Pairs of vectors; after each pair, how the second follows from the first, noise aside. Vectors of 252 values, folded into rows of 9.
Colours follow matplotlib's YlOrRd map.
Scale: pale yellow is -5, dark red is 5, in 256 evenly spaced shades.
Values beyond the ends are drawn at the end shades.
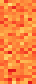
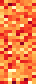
negated, scaled up.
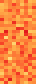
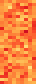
shuffled.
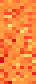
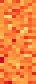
copied.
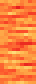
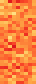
shuffled.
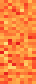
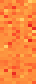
reversed, negated, partly zeroed.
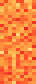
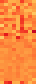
reversed, negated, partly zeroed.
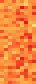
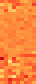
reversed, negated, partly zeroed.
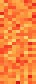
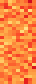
shuffled.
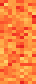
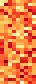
negated, scaled up.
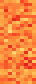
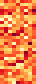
reversed, negated, scaled up.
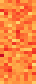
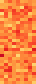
copied.
